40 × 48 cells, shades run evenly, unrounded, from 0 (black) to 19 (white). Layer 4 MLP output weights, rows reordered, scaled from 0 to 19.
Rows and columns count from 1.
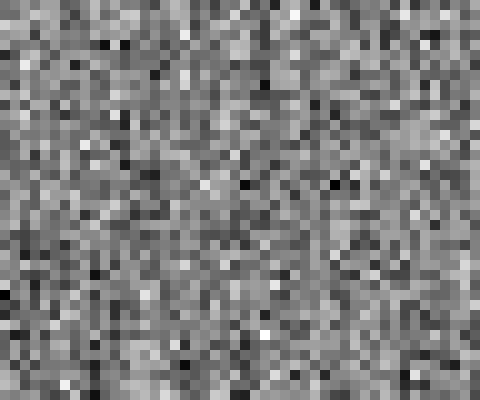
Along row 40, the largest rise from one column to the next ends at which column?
26
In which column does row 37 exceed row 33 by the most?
39
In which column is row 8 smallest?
16
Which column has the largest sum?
23
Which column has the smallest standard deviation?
20
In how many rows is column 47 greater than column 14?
18
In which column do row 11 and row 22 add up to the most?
40
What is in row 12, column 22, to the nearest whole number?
11
